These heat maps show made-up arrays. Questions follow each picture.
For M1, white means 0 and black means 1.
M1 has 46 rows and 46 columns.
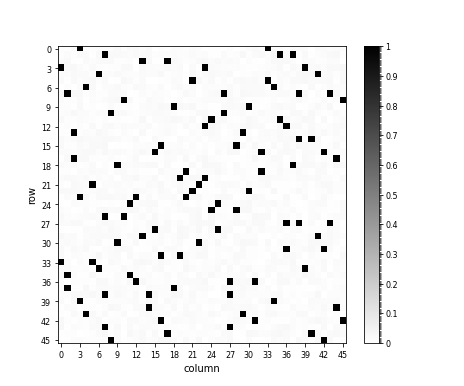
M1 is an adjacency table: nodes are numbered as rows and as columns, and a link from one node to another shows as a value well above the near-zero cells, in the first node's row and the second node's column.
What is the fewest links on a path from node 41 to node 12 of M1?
7
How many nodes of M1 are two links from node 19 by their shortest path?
2
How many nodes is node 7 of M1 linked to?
4
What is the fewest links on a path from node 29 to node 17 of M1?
3
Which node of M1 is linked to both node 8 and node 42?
node 45
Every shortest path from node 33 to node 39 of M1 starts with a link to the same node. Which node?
node 0
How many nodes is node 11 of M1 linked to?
2
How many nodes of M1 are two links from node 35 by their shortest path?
3
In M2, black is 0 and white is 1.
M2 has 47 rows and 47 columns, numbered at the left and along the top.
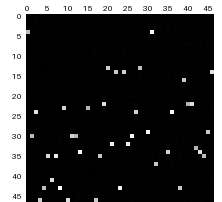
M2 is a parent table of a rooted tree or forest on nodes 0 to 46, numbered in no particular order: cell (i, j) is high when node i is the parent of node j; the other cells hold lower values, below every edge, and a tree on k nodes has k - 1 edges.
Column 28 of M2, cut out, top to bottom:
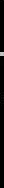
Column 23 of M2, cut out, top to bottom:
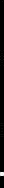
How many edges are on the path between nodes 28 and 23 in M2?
4
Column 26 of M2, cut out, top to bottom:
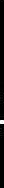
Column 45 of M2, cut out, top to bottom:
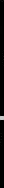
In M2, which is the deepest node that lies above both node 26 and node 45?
29
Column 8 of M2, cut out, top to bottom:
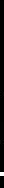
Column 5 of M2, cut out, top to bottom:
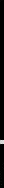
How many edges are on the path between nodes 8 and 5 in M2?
4
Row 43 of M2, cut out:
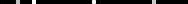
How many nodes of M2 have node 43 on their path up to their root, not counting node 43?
8
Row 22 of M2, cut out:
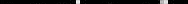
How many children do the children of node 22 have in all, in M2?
1
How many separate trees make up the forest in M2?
6
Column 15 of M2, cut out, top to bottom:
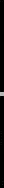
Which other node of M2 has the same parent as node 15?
9
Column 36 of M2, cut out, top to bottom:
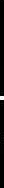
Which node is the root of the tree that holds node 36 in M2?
14
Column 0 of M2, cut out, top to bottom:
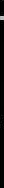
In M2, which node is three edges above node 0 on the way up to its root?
34
